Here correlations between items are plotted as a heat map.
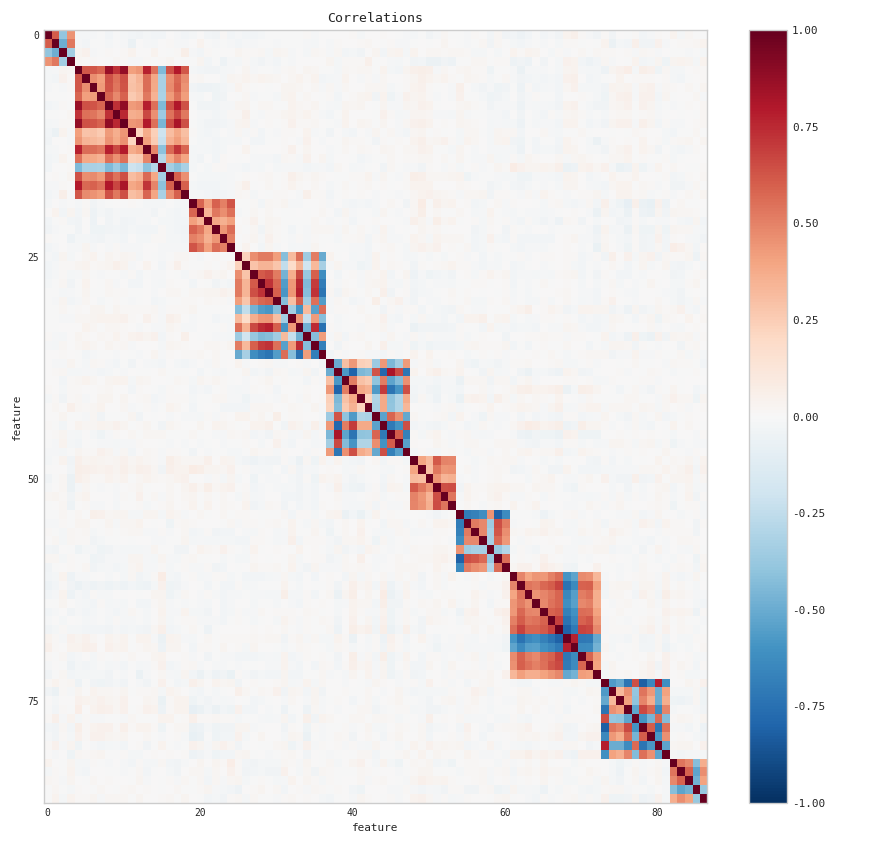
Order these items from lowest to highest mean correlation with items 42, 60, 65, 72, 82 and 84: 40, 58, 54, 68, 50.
68, 54, 58, 50, 40
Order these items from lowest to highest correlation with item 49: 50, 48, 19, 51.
19, 50, 48, 51
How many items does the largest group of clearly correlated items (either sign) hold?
15
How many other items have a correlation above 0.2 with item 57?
4
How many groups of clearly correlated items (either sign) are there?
10
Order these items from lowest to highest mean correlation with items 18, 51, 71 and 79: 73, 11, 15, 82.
73, 15, 82, 11
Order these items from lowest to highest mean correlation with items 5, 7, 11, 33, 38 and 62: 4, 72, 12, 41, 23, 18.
41, 23, 72, 12, 18, 4
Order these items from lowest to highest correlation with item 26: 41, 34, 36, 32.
36, 34, 41, 32
